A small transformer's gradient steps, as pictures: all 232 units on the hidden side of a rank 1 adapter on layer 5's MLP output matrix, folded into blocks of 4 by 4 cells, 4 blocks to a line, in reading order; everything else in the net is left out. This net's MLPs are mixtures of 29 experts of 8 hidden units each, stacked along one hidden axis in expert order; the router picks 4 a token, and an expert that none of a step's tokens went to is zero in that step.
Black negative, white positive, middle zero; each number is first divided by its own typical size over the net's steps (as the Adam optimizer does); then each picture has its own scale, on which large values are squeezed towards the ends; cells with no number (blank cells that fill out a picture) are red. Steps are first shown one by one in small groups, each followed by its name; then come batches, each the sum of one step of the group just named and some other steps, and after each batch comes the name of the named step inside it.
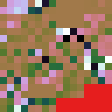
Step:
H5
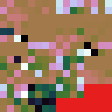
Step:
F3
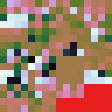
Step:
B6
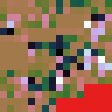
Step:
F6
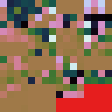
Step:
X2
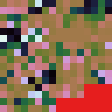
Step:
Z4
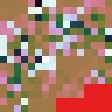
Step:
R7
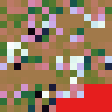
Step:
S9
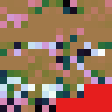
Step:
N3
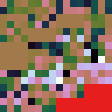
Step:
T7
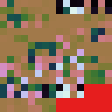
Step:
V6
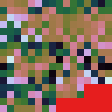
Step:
Z4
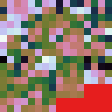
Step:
R7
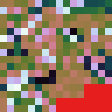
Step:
Z4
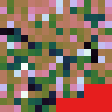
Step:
F3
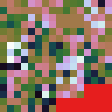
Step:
S9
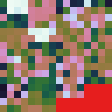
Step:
V6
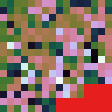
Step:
T7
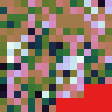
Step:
S9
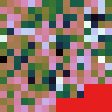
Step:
F6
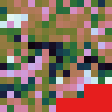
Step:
B6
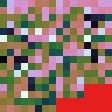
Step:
F3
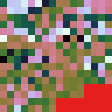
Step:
H5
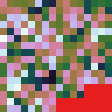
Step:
Z4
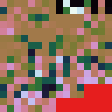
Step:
V6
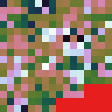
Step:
H5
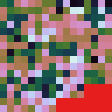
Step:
V6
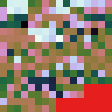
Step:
X2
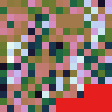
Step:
S9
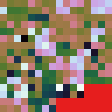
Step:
F3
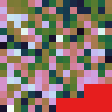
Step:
N3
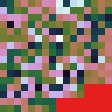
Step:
T7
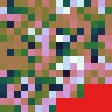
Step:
T7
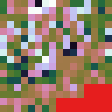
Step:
R7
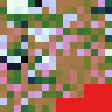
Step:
R7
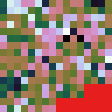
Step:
H5
